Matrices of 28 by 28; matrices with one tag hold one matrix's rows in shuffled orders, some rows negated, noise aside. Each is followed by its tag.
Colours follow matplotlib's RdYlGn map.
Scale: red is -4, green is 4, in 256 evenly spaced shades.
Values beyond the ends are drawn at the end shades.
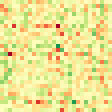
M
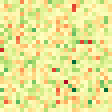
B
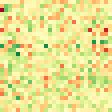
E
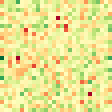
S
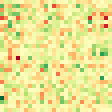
E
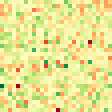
S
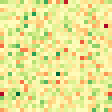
S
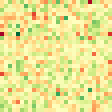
S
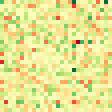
B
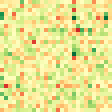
B
